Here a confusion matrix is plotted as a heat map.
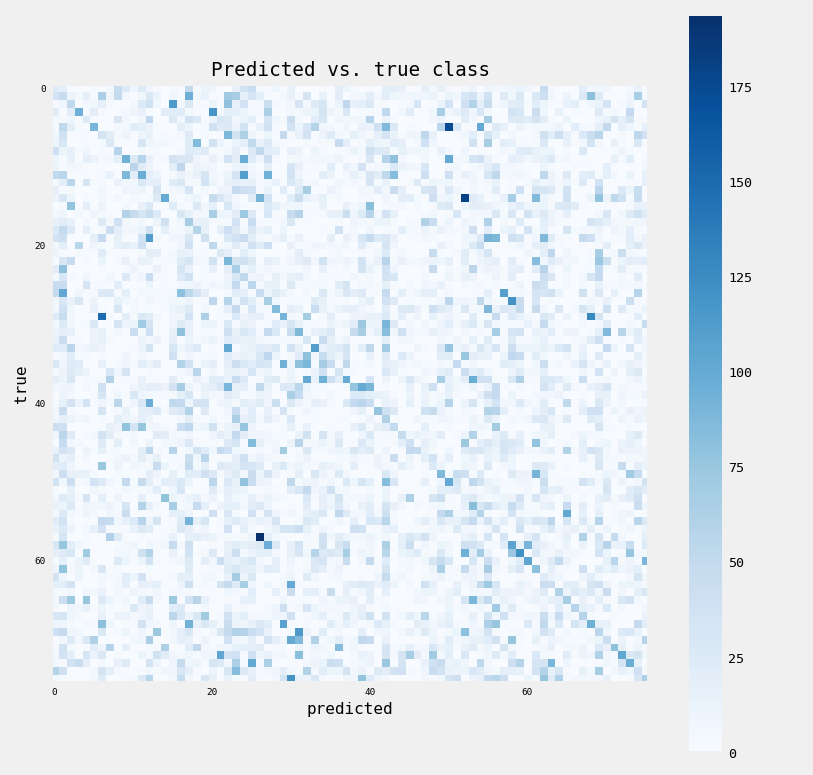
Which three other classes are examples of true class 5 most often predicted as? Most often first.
50, 54, 42
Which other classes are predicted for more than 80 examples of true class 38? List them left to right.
22, 39, 40
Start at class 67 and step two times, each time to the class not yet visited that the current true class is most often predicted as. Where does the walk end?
12
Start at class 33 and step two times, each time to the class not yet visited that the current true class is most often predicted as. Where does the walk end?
61
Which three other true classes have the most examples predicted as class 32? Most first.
37, 35, 34
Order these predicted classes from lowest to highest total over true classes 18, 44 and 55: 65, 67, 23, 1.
67, 65, 23, 1
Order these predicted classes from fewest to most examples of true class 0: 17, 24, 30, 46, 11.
46, 30, 11, 24, 17
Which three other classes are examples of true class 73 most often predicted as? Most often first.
25, 63, 42
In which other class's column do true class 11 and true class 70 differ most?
24
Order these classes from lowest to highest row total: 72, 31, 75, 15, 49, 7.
15, 7, 49, 75, 72, 31
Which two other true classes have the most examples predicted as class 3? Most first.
20, 73
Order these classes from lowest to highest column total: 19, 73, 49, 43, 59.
43, 19, 73, 49, 59
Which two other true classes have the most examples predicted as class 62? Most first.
19, 75
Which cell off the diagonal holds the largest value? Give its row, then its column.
57, 26
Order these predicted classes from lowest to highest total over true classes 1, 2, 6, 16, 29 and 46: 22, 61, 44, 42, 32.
44, 61, 42, 32, 22
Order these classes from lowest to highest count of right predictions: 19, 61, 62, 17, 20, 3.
62, 19, 20, 17, 61, 3
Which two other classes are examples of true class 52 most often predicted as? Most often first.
14, 45
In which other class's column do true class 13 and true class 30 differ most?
42
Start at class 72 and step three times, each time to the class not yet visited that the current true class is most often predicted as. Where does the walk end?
31
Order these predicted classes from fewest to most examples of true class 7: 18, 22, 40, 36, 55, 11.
22, 40, 11, 36, 55, 18
